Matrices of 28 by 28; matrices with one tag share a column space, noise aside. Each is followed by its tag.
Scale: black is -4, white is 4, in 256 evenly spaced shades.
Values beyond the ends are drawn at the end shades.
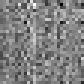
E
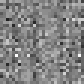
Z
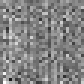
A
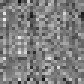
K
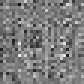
Z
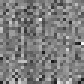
A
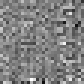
A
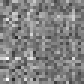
K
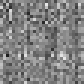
E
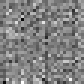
A
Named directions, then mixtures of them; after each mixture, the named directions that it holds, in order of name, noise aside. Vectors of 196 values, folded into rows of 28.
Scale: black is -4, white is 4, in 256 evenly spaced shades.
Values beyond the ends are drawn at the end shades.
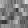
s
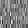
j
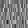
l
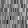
j, l, s.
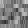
s.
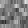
s.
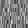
j, l.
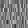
l.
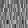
l.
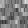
s.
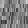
j, l, s.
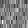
j, l, s.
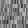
j, l, s.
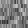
j, l, s.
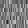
l.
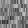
j, l, s.
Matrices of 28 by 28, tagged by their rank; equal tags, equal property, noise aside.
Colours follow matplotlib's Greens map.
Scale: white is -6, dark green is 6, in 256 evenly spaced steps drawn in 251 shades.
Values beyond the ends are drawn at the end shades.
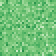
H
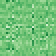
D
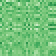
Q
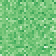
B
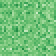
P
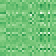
Q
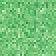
B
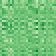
Q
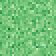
H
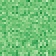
P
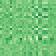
Q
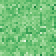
H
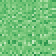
D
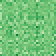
P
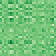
Q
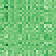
D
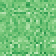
D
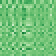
Q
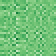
Q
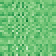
D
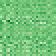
D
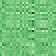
Q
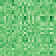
D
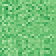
H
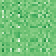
D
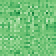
P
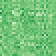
P
